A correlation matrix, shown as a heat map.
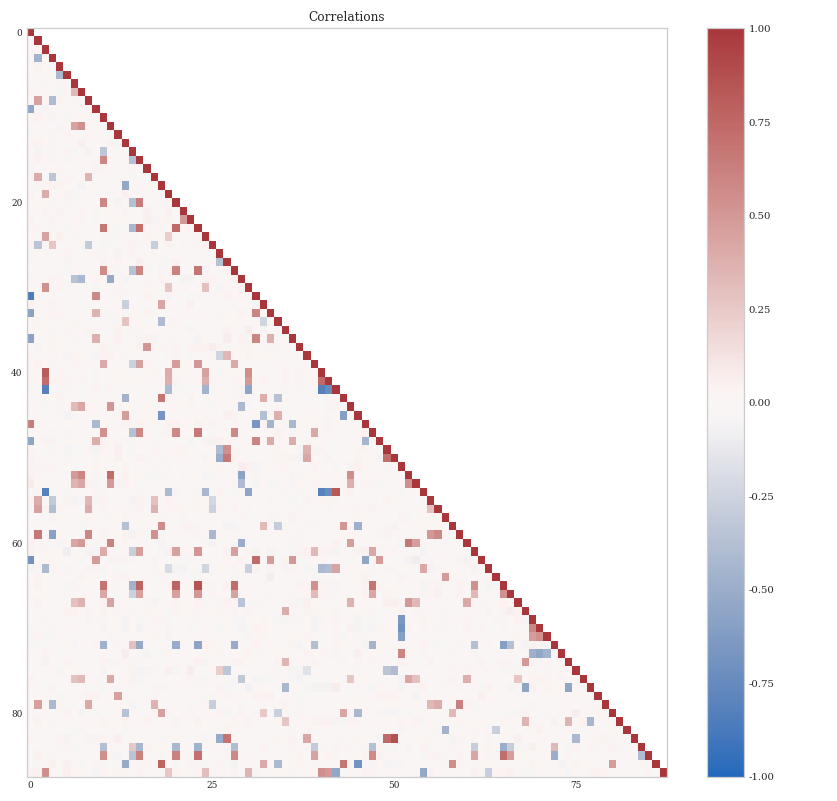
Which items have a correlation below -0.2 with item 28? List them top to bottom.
14, 72, 84
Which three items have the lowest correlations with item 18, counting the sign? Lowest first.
45, 13, 34
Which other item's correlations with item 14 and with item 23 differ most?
65
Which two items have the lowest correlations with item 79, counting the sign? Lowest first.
3, 25
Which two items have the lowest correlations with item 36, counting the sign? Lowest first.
0, 46
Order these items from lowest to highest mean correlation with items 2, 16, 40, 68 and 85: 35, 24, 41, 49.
49, 35, 24, 41
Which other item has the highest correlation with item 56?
59
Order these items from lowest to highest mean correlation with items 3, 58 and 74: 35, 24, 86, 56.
56, 24, 35, 86
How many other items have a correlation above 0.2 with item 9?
5
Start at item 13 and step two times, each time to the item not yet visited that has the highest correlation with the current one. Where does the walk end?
34
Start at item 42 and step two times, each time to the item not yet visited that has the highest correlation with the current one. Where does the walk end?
63
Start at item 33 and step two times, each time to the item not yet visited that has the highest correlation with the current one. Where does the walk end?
62
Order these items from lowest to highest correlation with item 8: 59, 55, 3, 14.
3, 14, 55, 59
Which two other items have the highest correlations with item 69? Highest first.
70, 71
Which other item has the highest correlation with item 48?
31
